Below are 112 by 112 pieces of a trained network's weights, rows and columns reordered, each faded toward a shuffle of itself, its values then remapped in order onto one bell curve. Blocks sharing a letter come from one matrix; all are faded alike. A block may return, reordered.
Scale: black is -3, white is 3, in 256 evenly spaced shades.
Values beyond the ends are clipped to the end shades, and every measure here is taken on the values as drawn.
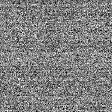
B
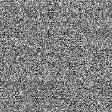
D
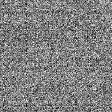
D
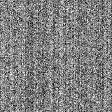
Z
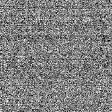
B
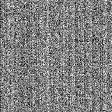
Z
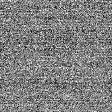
B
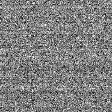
B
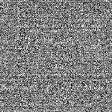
D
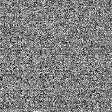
D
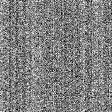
Z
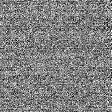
B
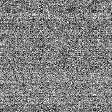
B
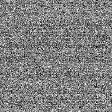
B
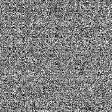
D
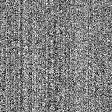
Z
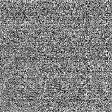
B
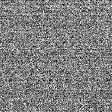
B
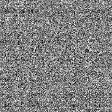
D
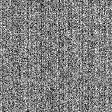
Z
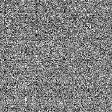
D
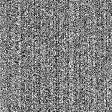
Z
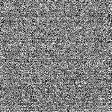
B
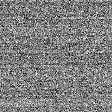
B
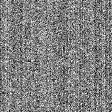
Z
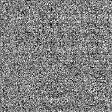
D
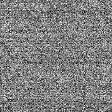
B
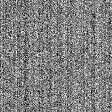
Z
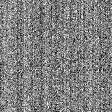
Z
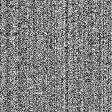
Z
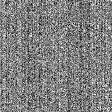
Z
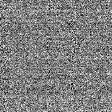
D
